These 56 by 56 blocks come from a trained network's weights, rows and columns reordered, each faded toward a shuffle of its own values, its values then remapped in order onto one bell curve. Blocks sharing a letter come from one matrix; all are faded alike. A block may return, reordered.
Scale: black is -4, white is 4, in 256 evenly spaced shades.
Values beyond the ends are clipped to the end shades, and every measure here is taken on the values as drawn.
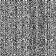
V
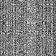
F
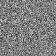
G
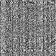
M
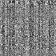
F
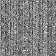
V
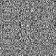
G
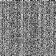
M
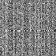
M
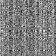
F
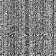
F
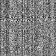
M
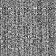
M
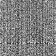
M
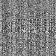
F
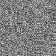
G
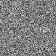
G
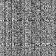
M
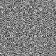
G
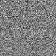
G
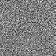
G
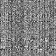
V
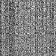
V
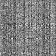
F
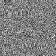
G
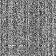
M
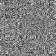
G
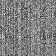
M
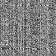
M
